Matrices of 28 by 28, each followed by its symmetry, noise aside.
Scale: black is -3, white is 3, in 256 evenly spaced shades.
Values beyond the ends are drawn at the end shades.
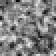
symmetric.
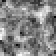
symmetric across the other diagonal.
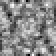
same after a half turn.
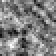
symmetric across the other diagonal.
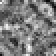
symmetric across the other diagonal.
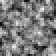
same after a half turn.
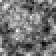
symmetric.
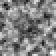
symmetric.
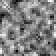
symmetric.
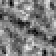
same after a half turn.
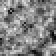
symmetric.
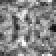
mirrored top to bottom.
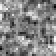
same after a half turn.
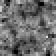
same after a half turn.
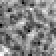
symmetric across the other diagonal.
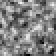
symmetric.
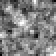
symmetric.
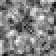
symmetric.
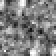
same after a half turn.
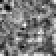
symmetric.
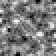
same after a half turn.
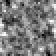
same after a half turn.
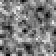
symmetric across the other diagonal.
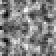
mirrored top to bottom.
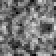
mirrored top to bottom.
